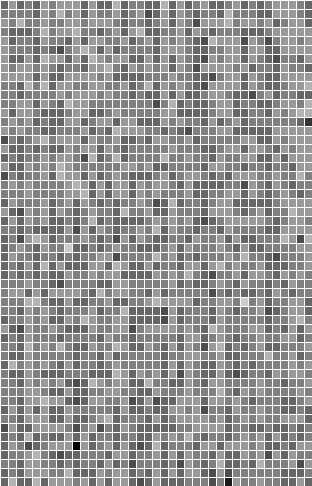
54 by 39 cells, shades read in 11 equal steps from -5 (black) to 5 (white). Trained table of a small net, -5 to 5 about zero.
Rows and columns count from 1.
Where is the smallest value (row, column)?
50, 10
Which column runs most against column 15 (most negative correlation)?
14
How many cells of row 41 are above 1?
1
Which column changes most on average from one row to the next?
8
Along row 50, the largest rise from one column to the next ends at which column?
11
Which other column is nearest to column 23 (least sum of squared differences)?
30
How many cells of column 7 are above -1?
30
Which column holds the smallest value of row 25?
26
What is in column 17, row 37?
-2
